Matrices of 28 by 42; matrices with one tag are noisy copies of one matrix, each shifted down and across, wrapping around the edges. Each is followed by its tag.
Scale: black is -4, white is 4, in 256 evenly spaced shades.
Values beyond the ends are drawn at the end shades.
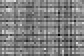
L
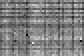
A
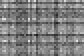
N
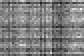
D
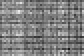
L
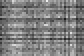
D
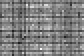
L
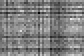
D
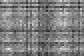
D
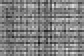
L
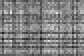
A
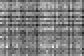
A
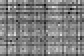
A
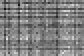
A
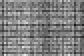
L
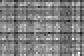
N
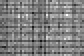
L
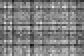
N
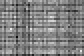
L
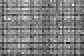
L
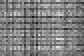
L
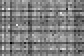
N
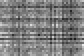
D
